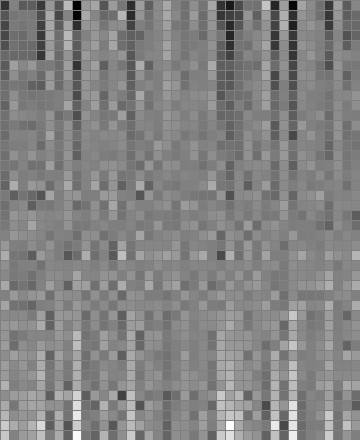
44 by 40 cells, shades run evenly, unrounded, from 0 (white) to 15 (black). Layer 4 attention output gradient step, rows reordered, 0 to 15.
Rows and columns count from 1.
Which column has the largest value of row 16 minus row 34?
9
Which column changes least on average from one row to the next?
38
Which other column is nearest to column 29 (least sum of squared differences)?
36
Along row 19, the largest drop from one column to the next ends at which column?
2
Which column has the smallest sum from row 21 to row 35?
33
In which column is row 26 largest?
25
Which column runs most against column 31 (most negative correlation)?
19
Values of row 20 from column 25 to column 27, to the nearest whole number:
6 10 7
